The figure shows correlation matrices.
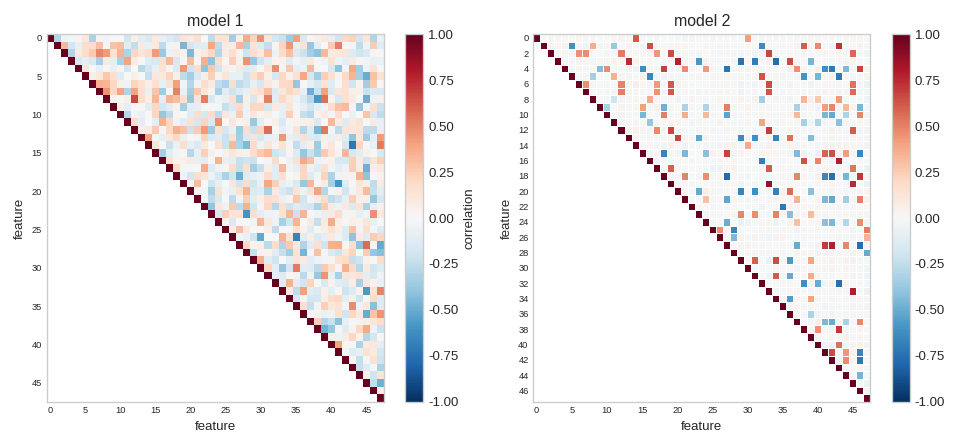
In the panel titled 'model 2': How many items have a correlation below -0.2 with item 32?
6
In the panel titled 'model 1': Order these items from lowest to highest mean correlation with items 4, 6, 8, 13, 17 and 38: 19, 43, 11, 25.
25, 11, 43, 19
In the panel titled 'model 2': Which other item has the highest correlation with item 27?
42
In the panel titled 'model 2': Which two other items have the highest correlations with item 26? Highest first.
25, 47
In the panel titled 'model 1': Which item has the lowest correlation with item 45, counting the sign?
33
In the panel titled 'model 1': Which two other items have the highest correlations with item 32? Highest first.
4, 34
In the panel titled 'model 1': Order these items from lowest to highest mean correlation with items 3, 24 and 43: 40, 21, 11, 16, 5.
21, 5, 40, 16, 11
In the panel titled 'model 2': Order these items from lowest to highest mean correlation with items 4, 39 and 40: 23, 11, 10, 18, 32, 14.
32, 11, 14, 23, 10, 18
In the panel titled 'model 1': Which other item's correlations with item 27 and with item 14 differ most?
47
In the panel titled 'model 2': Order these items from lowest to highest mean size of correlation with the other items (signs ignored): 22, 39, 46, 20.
22, 39, 20, 46
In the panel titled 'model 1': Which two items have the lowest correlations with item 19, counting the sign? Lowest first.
41, 1
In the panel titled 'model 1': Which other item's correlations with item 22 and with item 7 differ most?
3
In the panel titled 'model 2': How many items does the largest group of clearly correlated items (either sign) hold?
13
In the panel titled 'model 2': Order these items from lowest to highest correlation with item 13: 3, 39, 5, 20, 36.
39, 5, 36, 20, 3
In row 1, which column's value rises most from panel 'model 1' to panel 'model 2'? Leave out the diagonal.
16
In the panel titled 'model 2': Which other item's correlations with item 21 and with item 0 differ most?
14
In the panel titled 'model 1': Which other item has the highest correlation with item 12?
8
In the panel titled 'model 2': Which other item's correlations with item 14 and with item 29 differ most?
3
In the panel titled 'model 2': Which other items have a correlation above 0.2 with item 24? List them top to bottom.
4, 10, 18, 21, 37, 46
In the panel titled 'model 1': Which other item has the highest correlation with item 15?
2
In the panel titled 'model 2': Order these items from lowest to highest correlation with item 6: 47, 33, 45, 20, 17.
47, 20, 17, 45, 33
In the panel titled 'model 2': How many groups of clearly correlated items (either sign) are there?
7
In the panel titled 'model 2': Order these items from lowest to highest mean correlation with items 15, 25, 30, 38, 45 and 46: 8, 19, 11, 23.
11, 23, 8, 19
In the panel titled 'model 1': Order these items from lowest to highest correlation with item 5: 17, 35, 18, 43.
18, 35, 17, 43
